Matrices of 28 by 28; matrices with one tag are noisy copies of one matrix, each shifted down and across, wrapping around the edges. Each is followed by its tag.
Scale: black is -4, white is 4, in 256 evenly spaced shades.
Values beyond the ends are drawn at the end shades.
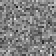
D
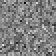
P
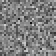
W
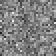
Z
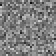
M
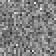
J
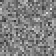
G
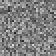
D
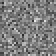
Z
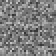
M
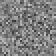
D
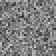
J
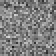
M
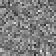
D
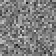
Z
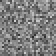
W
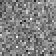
P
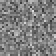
P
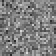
Z
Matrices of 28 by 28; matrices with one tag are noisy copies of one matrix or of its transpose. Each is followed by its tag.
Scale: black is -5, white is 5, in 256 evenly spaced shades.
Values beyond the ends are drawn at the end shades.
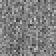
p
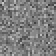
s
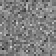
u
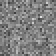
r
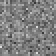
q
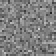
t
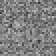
q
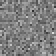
t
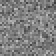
r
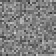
t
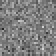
t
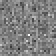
p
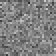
t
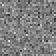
t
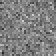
t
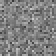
q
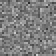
t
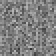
p
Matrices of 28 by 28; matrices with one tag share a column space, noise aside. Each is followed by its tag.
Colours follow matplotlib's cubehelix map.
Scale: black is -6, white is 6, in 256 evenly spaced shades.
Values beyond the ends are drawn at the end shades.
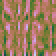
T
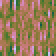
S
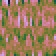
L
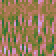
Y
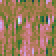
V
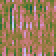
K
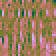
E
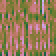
T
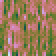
T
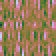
S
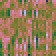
E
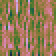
T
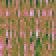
E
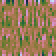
L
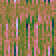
V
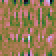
L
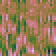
Y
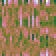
L
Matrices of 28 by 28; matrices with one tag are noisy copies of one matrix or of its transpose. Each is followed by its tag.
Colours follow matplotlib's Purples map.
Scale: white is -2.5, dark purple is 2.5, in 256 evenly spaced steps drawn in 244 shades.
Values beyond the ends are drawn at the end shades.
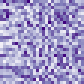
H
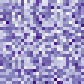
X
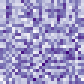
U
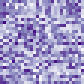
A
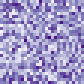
X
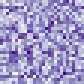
U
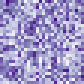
A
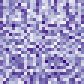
H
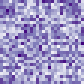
A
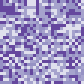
A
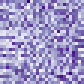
H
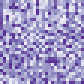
H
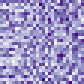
H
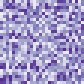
X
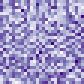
H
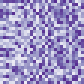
H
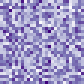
X
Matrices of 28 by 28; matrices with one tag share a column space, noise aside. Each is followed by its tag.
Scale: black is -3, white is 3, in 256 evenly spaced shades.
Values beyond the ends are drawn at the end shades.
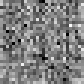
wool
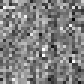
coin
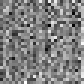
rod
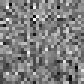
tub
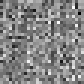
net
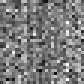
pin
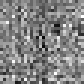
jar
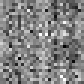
pin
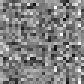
coin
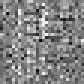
net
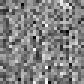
wool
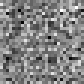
jar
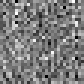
rod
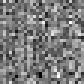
rod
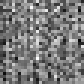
wool
